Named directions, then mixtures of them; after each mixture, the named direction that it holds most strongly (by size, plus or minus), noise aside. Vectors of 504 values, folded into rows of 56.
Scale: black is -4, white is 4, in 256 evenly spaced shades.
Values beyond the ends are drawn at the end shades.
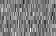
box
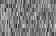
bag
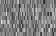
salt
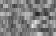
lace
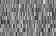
salt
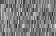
bag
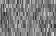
bag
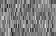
bag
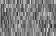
bag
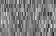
salt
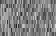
bag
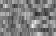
lace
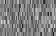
salt
